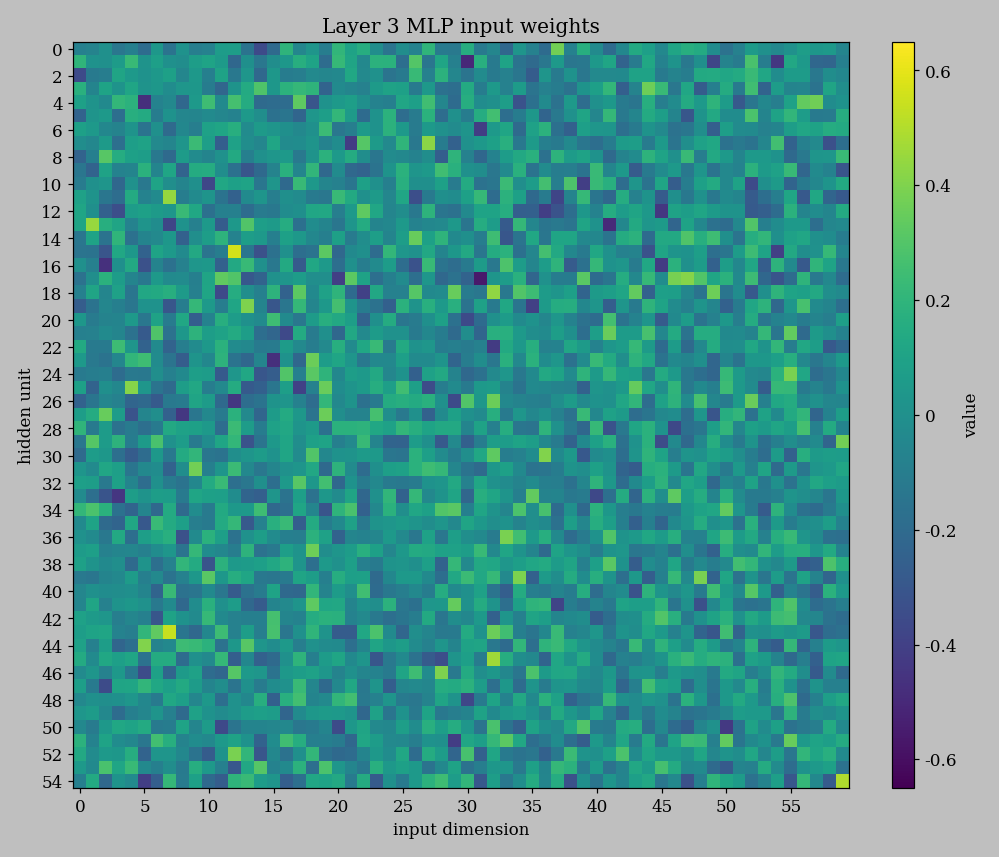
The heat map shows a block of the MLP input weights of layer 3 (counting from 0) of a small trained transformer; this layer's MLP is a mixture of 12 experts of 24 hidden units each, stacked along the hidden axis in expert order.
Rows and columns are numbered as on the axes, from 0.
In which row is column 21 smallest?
7
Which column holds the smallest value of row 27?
8
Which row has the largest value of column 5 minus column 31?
17
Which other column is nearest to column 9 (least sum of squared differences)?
25
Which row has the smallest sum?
11
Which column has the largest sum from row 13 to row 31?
12
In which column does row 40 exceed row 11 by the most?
52
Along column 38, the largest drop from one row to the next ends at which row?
54
